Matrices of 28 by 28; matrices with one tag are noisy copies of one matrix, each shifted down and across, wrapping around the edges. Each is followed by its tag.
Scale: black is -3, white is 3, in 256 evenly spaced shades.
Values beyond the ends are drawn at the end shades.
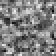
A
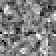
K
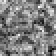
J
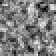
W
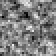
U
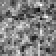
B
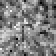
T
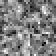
K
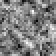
U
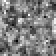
W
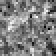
T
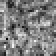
J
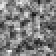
B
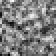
A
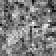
T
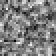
A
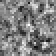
W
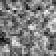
K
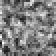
J
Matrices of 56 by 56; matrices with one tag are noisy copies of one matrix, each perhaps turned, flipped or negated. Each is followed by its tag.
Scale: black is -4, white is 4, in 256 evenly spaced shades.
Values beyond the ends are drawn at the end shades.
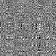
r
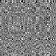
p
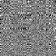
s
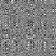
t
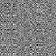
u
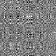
r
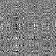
r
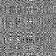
r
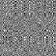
u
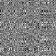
t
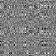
t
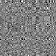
p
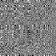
s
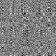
t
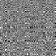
s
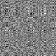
t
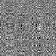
r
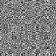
p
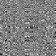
s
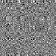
p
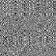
u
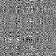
r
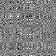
r
